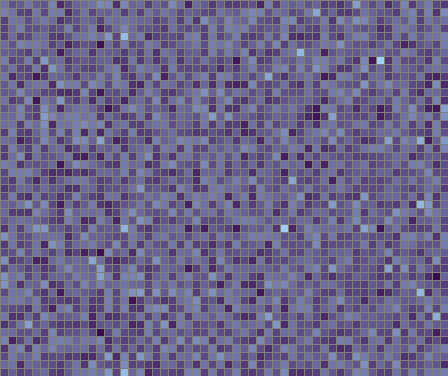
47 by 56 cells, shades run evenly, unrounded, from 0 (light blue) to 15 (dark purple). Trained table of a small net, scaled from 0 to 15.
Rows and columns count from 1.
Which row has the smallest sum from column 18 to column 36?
37
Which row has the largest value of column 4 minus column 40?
2
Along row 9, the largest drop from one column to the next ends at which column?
7
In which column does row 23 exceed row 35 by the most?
13
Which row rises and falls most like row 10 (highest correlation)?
43
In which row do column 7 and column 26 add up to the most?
39
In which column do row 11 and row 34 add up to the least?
49
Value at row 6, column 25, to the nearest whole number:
7
